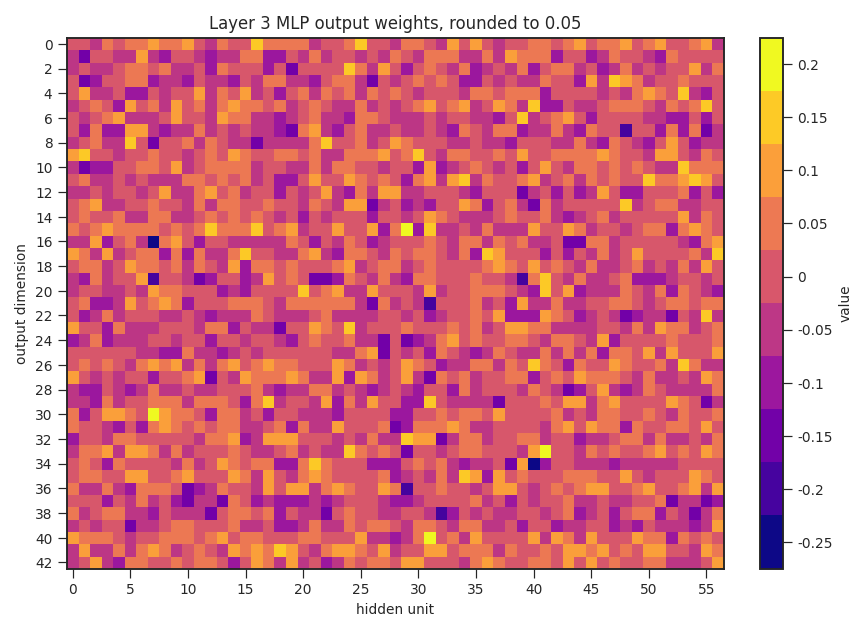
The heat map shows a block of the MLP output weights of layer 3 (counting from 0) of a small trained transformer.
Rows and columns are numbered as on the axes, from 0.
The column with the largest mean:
24
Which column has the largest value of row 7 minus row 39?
5
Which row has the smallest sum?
37
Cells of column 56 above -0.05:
34
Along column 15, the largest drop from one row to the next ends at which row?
18
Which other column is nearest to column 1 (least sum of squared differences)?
51
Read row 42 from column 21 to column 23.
0 -0.1 -0.05
